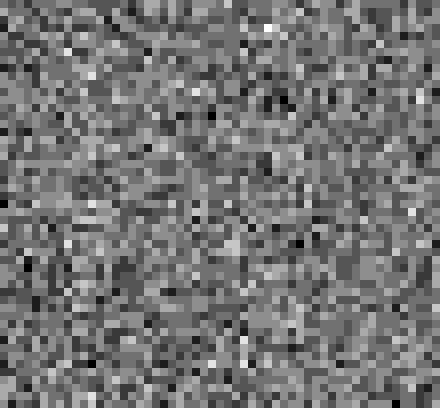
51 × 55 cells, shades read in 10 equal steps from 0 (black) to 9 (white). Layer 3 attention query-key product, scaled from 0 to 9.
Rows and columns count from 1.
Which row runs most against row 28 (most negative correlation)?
29
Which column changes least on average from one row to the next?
24
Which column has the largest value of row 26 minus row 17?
22
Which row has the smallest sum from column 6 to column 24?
4
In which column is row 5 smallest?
51
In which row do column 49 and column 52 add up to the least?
23
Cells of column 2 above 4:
19
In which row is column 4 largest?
32
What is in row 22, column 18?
3
